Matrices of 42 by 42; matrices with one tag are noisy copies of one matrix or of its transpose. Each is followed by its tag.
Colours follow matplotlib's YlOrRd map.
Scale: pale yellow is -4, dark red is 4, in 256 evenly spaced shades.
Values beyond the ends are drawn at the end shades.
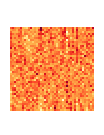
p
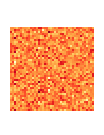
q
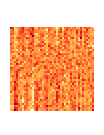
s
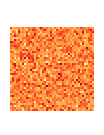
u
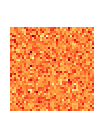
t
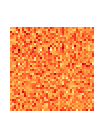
t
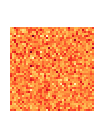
t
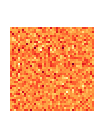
t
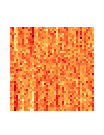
s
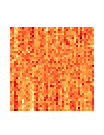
s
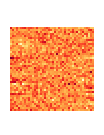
p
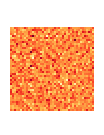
t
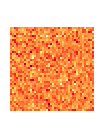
t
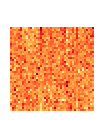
p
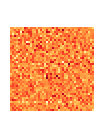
u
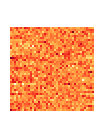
p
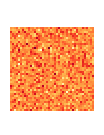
t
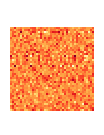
q
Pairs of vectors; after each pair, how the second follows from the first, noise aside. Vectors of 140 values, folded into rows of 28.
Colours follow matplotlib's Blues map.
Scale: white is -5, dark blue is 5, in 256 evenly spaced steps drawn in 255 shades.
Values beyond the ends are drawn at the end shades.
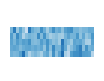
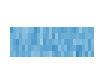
reversed, negated, shrunk.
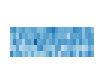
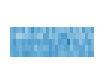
reversed, shrunk.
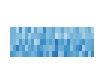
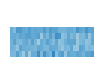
wrapped around, negated, shrunk.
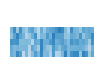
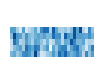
reversed, negated, scaled up.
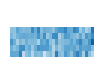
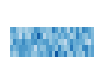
shuffled.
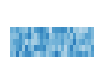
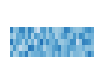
shuffled.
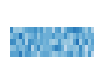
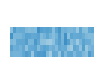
wrapped around, negated, shrunk.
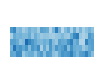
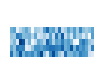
reversed, negated, scaled up.
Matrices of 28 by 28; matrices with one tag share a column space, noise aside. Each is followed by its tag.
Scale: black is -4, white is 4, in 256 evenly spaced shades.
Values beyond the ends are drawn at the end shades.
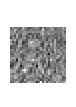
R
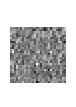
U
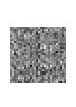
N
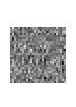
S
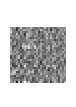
N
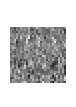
R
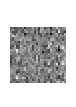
S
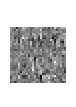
R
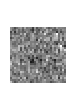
S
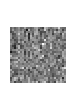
N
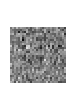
S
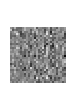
N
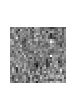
R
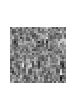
R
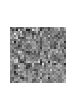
U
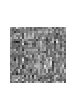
R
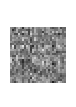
S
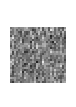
U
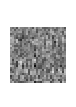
R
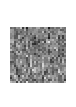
R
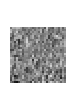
R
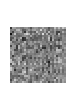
S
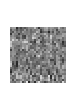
R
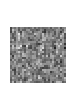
N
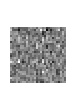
U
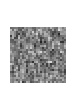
U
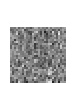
N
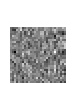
U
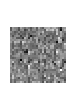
U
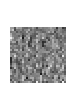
R
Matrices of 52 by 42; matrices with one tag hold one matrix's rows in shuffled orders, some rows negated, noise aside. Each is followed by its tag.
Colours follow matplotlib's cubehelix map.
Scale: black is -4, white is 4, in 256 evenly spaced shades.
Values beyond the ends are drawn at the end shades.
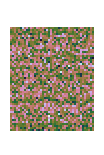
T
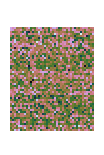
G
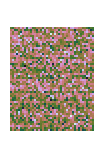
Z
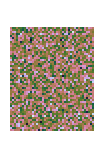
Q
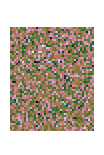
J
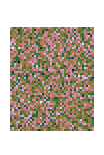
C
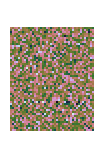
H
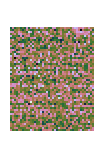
G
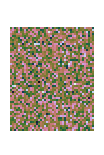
J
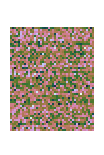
G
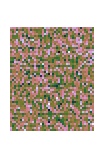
T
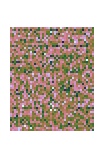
Z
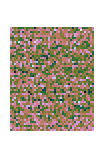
G
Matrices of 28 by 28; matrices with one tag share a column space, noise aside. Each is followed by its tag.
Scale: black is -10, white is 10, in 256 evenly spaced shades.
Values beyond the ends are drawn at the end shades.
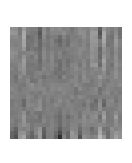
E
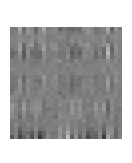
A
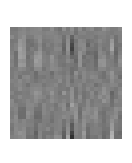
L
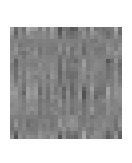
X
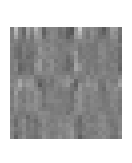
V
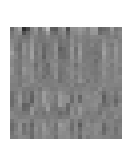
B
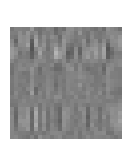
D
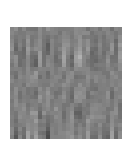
L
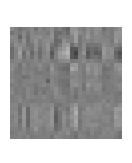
D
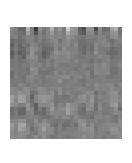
B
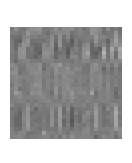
D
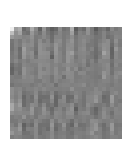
B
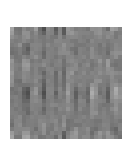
X
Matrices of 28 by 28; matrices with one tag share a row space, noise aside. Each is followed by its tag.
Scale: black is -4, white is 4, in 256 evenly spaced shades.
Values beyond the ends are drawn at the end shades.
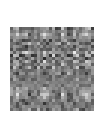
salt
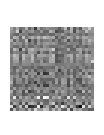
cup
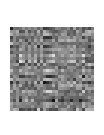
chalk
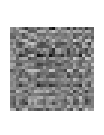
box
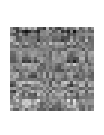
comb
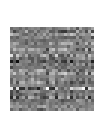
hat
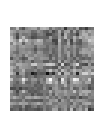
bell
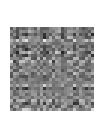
salt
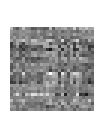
bell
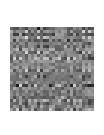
cup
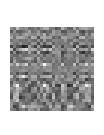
salt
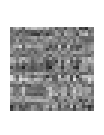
bell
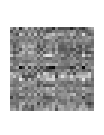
chalk
